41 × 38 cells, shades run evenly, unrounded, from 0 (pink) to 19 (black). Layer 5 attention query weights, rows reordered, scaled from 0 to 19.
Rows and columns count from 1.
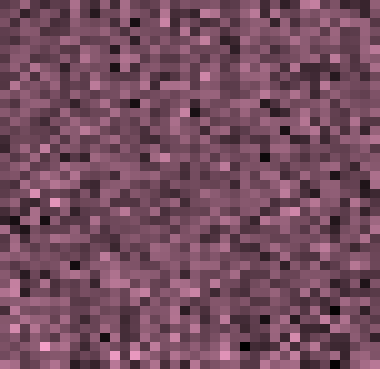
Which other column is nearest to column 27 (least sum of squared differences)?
9
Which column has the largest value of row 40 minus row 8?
13
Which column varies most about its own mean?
34
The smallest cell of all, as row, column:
39, 5
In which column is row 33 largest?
3
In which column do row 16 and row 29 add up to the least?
11
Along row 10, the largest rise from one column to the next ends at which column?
16
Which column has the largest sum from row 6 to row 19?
24
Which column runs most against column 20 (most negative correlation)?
25
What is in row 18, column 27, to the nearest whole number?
18
